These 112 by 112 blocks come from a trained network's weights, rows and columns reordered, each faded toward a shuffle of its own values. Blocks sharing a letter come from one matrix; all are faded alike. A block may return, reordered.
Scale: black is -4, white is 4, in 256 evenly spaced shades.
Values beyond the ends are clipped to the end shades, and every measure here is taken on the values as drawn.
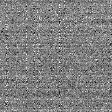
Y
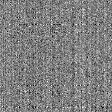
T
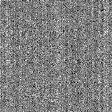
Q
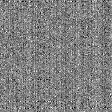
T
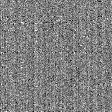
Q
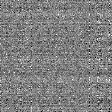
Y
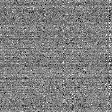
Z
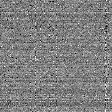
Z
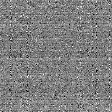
Y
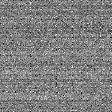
Z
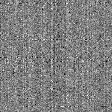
Q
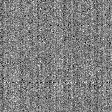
Q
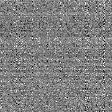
Y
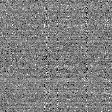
Y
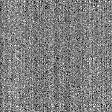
T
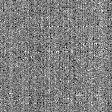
T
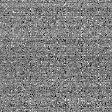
Y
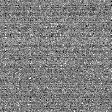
Z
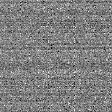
Z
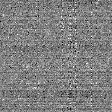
Z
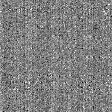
Q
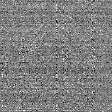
Y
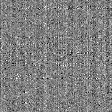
T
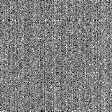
Q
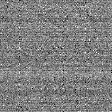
Z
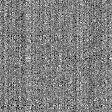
T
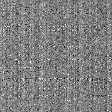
T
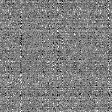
Y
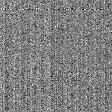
Q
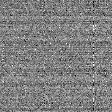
Z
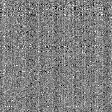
T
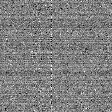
Z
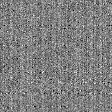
T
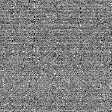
Y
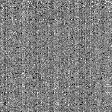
T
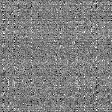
Y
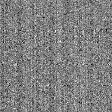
Q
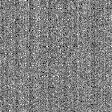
Q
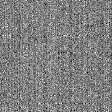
Q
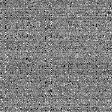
Y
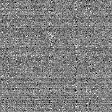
Z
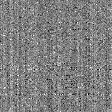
T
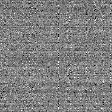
Y
